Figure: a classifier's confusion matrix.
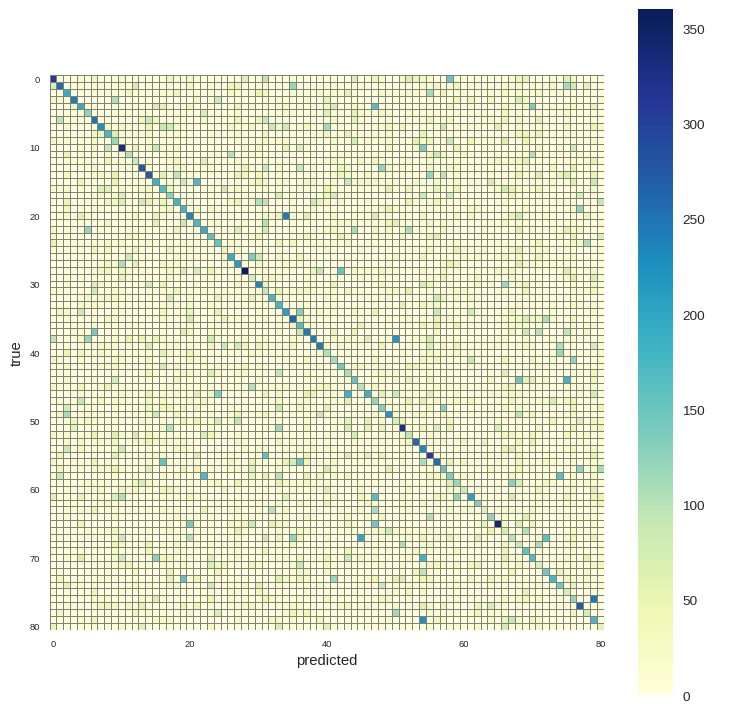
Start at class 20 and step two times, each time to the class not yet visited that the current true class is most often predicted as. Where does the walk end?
36
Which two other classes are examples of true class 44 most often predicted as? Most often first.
75, 68
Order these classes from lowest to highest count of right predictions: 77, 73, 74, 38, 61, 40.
40, 74, 73, 61, 38, 77
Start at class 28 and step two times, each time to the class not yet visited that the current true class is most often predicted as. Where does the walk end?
16
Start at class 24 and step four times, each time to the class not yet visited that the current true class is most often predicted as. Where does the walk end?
10
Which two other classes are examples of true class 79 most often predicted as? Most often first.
54, 67
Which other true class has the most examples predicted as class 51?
68
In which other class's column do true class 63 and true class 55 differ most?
31
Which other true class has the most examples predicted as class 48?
13
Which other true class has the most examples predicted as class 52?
22
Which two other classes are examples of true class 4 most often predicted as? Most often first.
47, 70
